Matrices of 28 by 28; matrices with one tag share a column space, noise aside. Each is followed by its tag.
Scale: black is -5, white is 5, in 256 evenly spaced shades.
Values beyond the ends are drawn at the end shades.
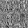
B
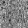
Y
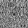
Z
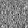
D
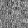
Y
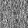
Y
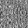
D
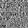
Z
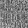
B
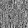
B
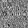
Z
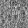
Y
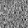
D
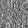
B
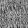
D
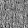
B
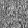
D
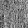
B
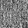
B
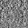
Y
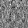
Y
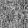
Y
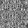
B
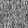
B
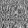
D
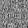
B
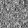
B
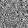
Z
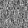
Y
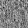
Y
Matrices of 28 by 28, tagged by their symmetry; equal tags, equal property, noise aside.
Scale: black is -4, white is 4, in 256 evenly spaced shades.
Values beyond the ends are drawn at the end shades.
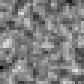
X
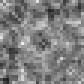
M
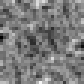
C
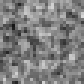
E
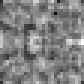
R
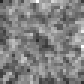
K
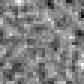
K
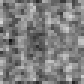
R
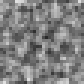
C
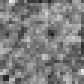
K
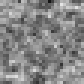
C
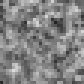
K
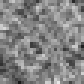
K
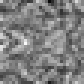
R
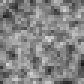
M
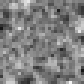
E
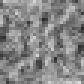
C
